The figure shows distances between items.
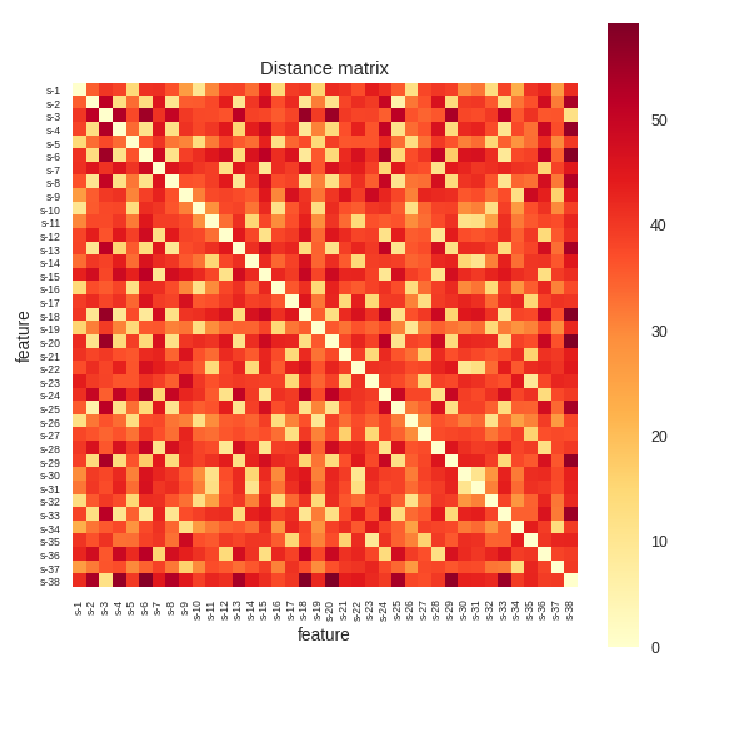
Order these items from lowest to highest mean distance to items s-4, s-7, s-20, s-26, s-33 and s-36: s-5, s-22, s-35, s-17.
s-5, s-35, s-17, s-22
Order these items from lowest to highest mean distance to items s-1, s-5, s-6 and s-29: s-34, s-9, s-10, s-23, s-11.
s-10, s-34, s-9, s-11, s-23
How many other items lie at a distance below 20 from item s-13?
9
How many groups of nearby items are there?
7
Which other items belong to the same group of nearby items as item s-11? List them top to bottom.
s-14, s-22, s-30, s-31
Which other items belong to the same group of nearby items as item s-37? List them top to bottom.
s-9, s-34
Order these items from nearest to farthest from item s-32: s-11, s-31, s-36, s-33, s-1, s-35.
s-1, s-11, s-31, s-35, s-33, s-36
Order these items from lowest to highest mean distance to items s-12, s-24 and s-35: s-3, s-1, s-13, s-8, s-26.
s-26, s-3, s-1, s-8, s-13
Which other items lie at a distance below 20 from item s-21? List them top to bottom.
s-17, s-23, s-27, s-35
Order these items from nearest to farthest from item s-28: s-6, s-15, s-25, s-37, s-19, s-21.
s-15, s-19, s-37, s-21, s-25, s-6
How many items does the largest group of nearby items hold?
10
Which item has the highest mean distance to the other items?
s-38
